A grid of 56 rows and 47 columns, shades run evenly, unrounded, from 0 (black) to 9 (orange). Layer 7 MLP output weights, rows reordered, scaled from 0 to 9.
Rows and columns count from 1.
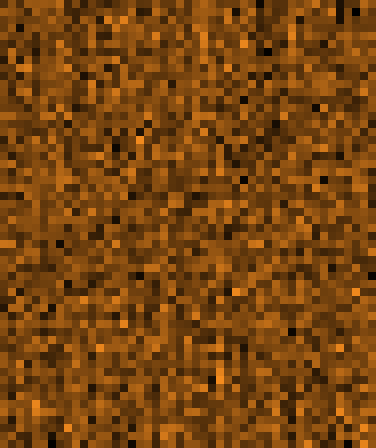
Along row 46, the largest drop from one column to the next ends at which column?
4
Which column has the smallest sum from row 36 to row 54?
37
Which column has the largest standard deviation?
43
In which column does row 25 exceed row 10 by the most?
11
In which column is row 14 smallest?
40
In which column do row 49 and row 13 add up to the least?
31
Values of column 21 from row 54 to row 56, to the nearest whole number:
7 8 5
